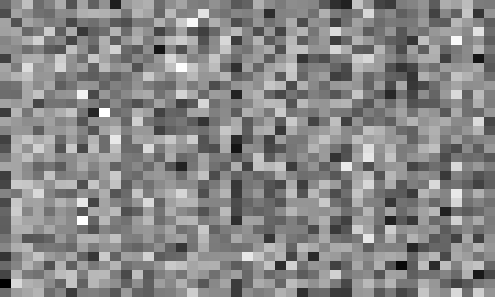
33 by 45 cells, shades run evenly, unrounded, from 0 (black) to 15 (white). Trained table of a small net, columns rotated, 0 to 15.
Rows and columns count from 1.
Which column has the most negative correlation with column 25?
34
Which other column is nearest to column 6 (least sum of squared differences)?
20
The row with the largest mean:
16
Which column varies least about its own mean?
12
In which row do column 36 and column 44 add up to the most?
4
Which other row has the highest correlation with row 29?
13
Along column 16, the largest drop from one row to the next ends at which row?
19
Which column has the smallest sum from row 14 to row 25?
22
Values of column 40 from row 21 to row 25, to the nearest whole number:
13 9 6 11 6
